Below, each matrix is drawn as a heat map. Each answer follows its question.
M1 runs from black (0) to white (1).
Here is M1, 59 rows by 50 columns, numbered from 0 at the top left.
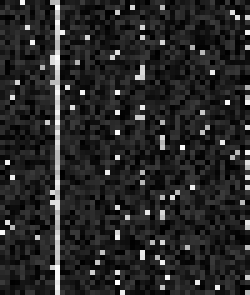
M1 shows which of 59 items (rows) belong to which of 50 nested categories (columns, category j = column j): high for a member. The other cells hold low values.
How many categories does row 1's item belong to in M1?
3
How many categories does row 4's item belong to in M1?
1
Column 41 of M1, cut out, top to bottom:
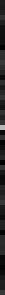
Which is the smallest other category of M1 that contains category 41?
49
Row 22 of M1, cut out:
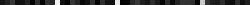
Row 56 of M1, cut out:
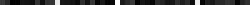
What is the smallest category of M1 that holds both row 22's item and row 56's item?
23
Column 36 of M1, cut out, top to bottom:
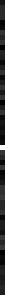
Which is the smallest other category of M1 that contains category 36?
32
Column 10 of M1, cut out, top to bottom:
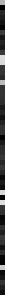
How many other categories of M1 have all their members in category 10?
6
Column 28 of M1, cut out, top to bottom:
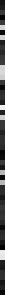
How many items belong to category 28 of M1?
11
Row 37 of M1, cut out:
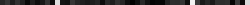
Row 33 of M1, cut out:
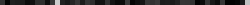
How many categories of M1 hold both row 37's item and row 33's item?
2
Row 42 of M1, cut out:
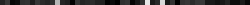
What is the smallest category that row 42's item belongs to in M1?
29
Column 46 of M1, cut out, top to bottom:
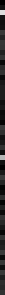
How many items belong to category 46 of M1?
2
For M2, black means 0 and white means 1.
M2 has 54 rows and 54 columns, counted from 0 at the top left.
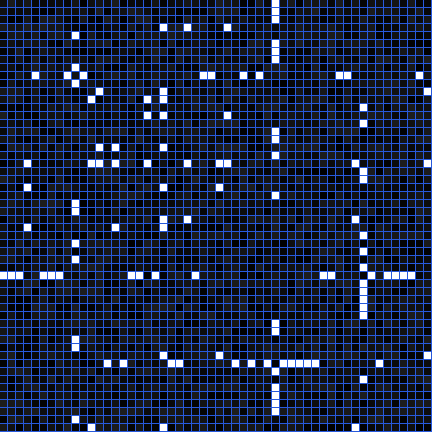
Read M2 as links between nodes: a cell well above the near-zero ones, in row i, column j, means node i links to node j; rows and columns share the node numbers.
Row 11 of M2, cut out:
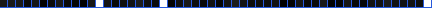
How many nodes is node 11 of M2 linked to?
3
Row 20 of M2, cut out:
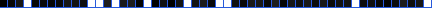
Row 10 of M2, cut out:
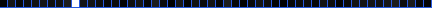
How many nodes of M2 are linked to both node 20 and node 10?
0
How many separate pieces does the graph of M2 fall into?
4
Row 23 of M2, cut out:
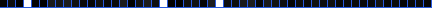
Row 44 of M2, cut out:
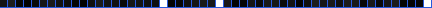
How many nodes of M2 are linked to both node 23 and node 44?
2
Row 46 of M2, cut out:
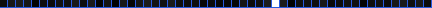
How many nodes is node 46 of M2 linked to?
1
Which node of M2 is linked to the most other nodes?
node 34
